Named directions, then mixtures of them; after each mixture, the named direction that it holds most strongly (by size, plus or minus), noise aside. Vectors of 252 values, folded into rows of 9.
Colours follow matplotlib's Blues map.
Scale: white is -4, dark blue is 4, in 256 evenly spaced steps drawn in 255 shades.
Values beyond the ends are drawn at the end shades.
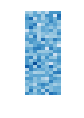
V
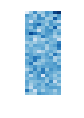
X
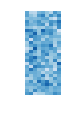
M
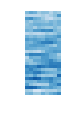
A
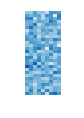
V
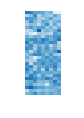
X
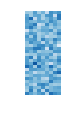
V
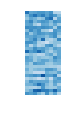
A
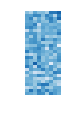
V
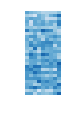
A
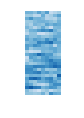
A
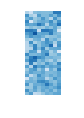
M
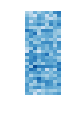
M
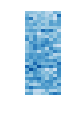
A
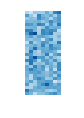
M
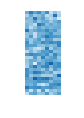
V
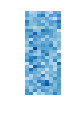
M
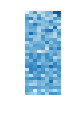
X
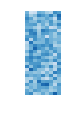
M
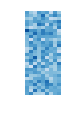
M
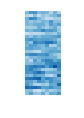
A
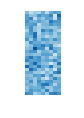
V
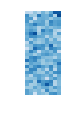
M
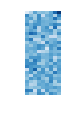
X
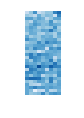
A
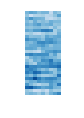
A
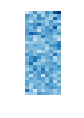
X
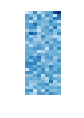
X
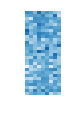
V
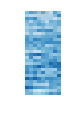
A
